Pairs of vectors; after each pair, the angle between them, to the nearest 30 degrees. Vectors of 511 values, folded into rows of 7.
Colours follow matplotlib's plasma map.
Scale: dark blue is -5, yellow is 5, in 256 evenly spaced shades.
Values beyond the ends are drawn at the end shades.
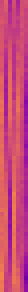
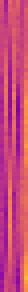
150 degrees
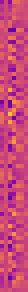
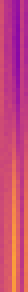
90 degrees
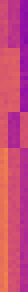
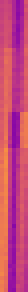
60 degrees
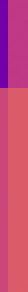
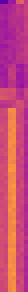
60 degrees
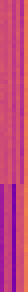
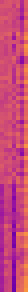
30 degrees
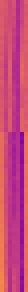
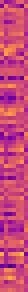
90 degrees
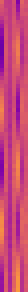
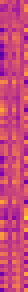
60 degrees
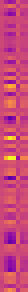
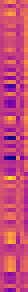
150 degrees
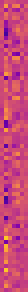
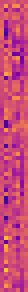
30 degrees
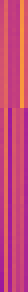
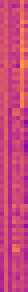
30 degrees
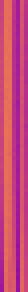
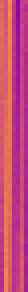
30 degrees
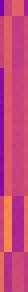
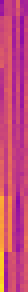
60 degrees
